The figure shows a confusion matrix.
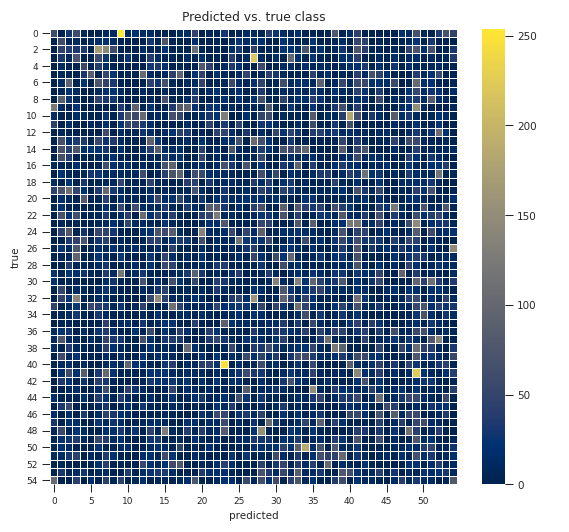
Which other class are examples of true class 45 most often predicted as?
2
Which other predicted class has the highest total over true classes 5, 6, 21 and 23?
49
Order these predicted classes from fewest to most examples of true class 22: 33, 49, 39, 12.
33, 49, 39, 12
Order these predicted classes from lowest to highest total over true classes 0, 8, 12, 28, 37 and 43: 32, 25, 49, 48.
25, 32, 48, 49
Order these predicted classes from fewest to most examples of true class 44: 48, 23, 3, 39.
3, 23, 39, 48
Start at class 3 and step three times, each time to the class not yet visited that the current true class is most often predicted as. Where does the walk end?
14
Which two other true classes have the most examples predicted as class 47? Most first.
29, 38
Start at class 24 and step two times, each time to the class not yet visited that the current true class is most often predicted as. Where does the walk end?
4
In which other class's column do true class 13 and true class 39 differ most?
27
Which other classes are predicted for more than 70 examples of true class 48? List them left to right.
15, 23, 28
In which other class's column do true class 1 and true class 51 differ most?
39
